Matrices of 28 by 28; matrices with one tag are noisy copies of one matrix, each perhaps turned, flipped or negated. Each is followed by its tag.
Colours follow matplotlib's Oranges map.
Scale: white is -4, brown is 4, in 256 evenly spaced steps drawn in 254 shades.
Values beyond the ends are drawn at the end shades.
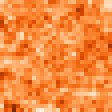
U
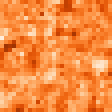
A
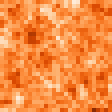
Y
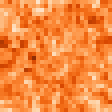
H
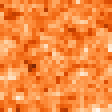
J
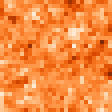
Y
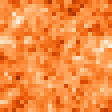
H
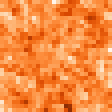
H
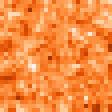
J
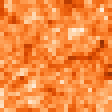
Y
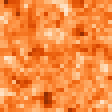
A
